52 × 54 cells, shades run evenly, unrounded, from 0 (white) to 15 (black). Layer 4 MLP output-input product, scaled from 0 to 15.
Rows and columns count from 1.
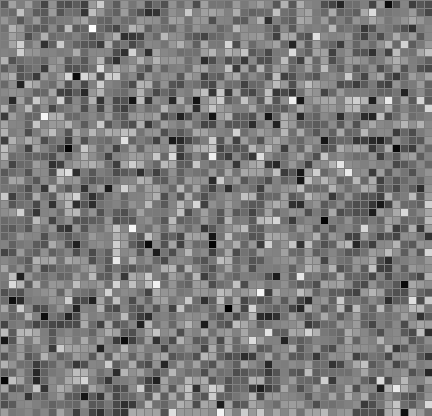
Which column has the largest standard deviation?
27
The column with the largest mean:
47
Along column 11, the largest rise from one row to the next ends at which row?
11
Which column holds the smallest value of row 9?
13
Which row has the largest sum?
18
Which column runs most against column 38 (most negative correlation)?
8
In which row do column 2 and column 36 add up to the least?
36
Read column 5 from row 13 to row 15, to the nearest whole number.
3 9 9
